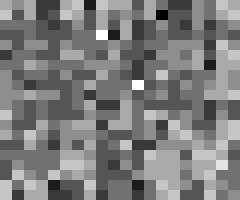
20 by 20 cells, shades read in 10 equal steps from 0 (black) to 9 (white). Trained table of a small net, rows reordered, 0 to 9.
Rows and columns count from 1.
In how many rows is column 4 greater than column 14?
6
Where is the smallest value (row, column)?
2, 14
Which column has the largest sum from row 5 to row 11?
19
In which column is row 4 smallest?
10
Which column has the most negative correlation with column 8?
9
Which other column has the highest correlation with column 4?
15
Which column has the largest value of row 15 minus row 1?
8
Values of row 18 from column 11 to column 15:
3 5 6 6 6
